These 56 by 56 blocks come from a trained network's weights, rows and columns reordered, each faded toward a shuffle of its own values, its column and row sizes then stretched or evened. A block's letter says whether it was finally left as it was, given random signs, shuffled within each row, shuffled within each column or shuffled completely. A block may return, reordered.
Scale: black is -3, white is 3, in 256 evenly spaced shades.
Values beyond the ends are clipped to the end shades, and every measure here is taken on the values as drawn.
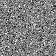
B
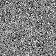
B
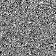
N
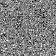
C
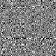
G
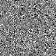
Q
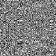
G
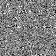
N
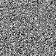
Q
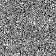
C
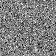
B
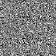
Q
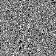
C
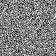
B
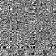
G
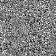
C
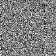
C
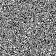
B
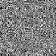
G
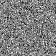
B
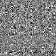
Q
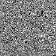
Q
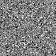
N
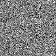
C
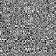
G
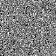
C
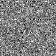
N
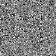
Q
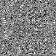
Q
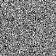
C
